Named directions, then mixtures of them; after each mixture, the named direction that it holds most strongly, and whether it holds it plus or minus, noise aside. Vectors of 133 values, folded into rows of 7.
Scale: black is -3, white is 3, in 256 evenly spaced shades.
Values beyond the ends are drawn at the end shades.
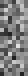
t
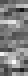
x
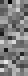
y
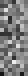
t, plus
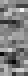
x, minus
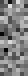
y, plus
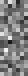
y, minus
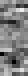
x, minus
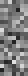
y, minus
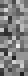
t, plus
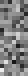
y, plus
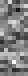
y, minus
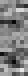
x, minus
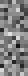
t, minus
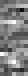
x, plus
